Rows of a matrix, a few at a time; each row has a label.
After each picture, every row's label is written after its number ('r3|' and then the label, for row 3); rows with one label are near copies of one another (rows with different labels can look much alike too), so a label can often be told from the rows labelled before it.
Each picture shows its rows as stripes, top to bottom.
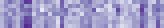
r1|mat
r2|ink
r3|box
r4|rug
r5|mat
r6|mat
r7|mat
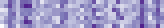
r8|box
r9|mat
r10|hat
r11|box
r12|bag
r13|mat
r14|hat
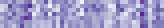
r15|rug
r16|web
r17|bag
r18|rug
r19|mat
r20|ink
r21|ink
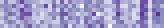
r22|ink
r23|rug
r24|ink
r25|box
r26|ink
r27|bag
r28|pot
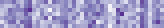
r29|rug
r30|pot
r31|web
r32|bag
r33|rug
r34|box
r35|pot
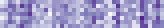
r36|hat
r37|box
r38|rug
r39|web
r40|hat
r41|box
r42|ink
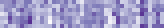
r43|rug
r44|bag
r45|ink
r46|hat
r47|web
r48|web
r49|ink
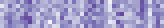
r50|pot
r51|hat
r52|pot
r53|bag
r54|mat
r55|web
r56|bag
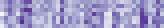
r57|mat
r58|bag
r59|mat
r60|hat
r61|ink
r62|ink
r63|hat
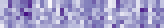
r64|web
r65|web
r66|ink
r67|mat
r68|pot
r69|bag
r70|hat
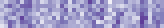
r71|pot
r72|mat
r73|pot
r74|bag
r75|ink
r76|box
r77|hat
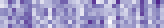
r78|box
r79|hat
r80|rug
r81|rug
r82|web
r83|pot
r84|web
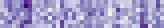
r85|mat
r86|mat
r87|web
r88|pot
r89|rug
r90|mat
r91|ink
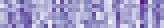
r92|ink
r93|hat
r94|ink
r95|box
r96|box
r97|web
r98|rug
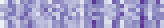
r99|hat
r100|bag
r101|rug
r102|bag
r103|ink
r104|hat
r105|hat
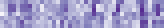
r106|bag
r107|box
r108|box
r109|hat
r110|pot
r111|ink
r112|ink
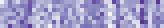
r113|hat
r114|web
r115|rug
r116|pot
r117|bag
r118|ink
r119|web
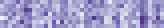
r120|pot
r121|bag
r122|mat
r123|rug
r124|hat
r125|ink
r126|rug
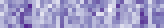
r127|bag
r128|web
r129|pot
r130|box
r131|ink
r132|ink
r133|mat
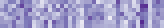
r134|box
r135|ink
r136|rug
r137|bag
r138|pot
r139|rug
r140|rug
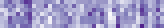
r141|mat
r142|rug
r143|hat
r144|pot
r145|web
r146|web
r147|box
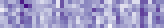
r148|ink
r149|mat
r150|hat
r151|ink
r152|box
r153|box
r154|pot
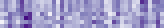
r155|ink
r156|ink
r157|ink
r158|web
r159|mat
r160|hat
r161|mat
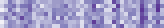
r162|hat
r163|box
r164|hat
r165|rug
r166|ink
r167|hat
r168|bag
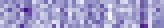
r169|rug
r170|pot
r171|mat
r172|pot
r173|pot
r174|bag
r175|ink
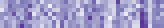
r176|box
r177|web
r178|bag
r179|rug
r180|pot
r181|ink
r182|ink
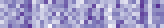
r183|rug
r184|box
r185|pot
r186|ink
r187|pot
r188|bag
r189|web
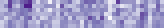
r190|web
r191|mat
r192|web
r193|ink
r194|pot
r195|bag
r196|bag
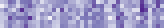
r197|box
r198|hat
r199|ink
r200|bag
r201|web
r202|bag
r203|bag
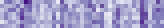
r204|mat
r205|pot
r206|box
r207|ink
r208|ink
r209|hat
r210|ink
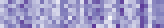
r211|bag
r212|ink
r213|bag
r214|bag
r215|pot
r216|ink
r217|box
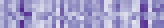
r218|ink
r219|ink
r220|ink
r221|mat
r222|rug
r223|ink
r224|ink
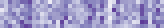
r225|web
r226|pot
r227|hat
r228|box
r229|pot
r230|ink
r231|mat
